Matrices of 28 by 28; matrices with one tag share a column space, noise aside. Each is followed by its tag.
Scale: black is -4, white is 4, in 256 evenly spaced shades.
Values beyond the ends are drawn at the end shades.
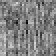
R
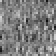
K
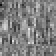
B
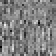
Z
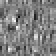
K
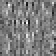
R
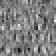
K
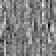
B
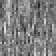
B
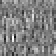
K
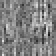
B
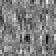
K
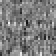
Z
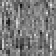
R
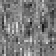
B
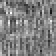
R
